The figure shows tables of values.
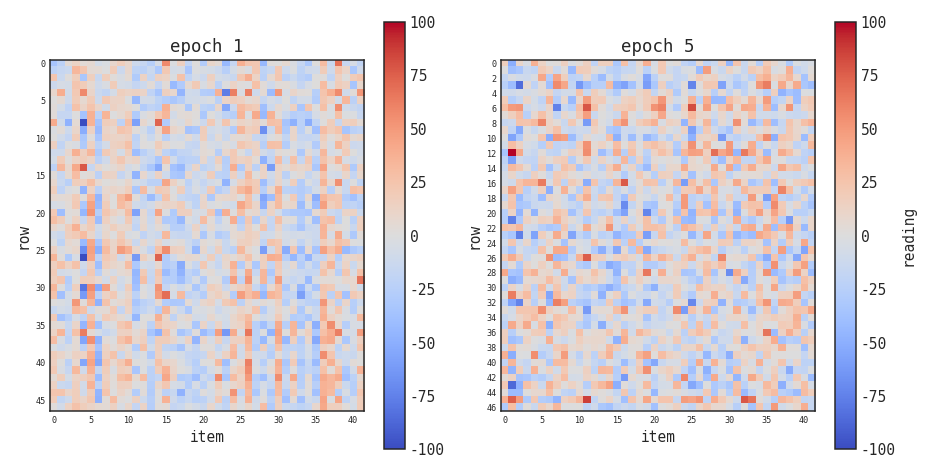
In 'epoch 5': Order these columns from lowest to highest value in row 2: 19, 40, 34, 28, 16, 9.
19, 40, 9, 16, 28, 34
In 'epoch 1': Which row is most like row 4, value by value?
36
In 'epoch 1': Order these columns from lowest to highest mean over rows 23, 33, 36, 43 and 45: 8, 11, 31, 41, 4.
31, 11, 8, 41, 4
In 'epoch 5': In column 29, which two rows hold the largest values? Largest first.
26, 12
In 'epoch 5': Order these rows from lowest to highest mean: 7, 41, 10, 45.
10, 41, 7, 45
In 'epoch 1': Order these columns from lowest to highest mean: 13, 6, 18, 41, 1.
6, 13, 18, 1, 41
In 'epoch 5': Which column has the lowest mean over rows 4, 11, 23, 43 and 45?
15
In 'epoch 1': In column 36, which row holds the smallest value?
26
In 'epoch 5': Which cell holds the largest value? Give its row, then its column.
12, 1
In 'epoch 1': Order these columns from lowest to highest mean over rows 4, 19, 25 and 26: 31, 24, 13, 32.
31, 13, 32, 24
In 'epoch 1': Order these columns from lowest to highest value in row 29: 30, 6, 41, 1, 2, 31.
2, 31, 6, 1, 30, 41
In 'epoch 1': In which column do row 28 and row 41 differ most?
15
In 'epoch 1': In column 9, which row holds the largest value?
25
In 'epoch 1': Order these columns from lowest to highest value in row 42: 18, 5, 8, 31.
18, 31, 8, 5
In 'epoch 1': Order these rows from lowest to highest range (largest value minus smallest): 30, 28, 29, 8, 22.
22, 28, 29, 30, 8
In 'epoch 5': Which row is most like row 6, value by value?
11
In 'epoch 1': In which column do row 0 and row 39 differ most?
38
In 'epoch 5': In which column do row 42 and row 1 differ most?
27
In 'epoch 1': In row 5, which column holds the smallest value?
11
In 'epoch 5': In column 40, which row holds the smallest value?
25
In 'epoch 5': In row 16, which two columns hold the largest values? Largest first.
16, 5
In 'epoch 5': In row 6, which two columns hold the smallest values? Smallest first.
7, 36
